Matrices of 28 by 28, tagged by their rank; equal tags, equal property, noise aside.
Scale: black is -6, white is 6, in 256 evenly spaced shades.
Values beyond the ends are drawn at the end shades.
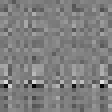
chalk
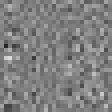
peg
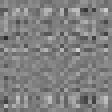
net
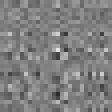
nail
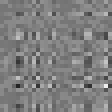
chalk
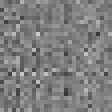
peg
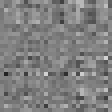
nail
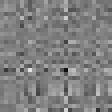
nail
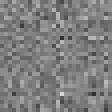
peg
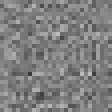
peg
